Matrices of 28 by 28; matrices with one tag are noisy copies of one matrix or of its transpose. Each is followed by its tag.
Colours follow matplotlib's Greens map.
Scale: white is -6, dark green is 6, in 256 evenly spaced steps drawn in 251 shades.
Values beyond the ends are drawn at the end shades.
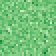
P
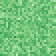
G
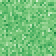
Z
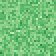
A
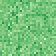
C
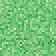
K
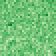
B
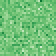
P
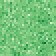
K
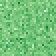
K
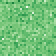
A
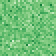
Z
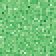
A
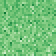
B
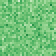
Z
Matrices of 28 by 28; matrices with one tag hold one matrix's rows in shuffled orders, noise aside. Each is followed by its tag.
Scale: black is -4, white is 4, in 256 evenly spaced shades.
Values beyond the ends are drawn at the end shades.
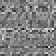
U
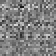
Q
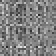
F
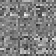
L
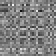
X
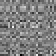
X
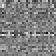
U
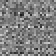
Q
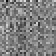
F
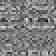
U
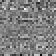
L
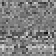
U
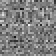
Q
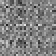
F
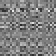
X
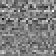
U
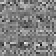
L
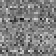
Q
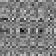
X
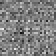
Q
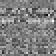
U
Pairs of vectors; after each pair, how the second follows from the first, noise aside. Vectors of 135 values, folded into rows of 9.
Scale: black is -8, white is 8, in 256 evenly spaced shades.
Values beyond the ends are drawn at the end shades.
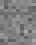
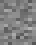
shuffled.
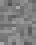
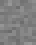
negated, shrunk.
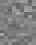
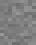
shrunk.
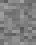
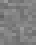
negated, shrunk.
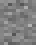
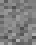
shuffled.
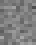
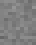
reversed, shrunk.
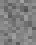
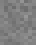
shrunk.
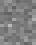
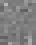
wrapped around, partly zeroed.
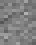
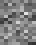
scaled up.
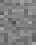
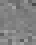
wrapped around, partly zeroed.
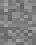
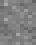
wrapped around, partly zeroed.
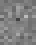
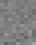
wrapped around, negated, shrunk.
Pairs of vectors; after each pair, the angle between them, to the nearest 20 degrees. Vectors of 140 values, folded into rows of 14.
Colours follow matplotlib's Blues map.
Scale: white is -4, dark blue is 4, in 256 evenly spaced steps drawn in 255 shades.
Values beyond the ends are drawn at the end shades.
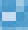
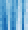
100 degrees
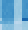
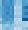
20 degrees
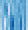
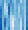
160 degrees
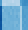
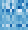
80 degrees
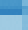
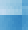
160 degrees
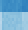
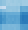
140 degrees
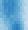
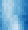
160 degrees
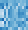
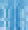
120 degrees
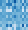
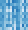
40 degrees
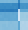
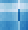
160 degrees
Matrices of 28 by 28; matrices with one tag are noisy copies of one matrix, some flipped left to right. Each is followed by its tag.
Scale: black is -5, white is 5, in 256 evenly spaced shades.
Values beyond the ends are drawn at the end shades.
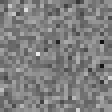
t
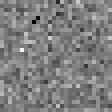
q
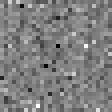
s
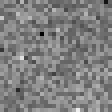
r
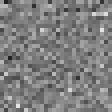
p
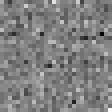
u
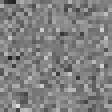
p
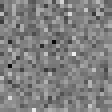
t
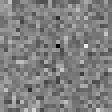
s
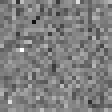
q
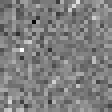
q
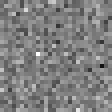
t
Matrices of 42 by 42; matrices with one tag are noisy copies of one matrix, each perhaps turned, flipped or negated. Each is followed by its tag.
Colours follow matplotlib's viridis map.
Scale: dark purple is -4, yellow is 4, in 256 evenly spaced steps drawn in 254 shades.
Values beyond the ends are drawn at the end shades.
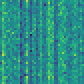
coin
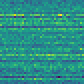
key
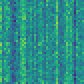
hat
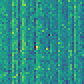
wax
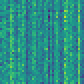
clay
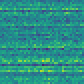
wax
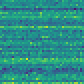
hat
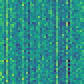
key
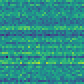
coin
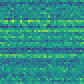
coin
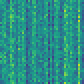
clay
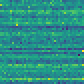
clay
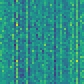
key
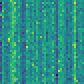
hat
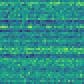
coin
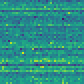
wax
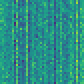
key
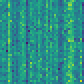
hat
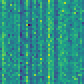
coin
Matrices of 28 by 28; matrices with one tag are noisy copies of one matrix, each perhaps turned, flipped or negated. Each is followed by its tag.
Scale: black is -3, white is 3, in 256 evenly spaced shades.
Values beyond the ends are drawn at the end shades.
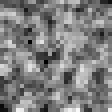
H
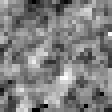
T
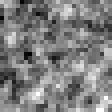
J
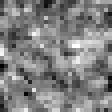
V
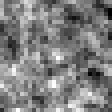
J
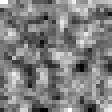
H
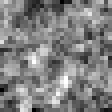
T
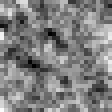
T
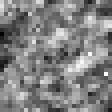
T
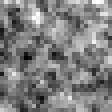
J
